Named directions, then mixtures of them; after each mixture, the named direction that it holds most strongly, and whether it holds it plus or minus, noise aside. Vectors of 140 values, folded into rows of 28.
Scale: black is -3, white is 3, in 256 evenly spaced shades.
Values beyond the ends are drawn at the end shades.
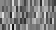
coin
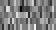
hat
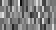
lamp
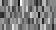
lamp, minus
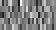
lamp, minus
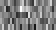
hat, minus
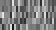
coin, plus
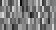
lamp, plus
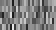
coin, minus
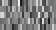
lamp, plus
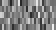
lamp, plus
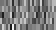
coin, minus
